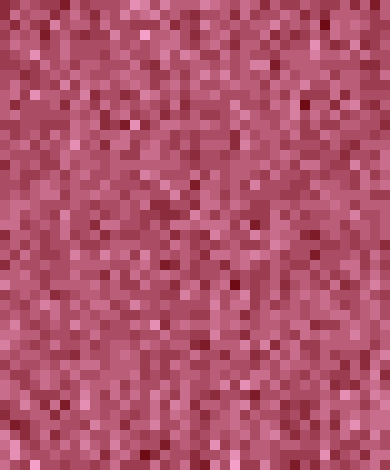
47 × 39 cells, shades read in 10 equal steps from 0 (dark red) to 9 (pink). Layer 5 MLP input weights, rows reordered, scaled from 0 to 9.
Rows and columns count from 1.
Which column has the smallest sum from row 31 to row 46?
21
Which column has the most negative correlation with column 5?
3
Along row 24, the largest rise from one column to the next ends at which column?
22
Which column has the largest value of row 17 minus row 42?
31
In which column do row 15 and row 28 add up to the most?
8
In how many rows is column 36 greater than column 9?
15
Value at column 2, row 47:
4
